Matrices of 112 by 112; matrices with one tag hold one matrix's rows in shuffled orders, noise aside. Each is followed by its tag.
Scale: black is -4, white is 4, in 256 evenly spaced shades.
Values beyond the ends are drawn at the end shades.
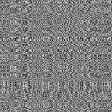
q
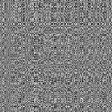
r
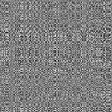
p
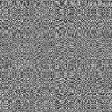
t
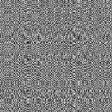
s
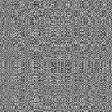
r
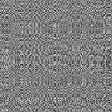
p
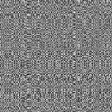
s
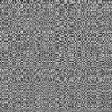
t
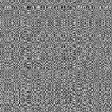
s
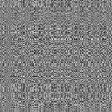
r
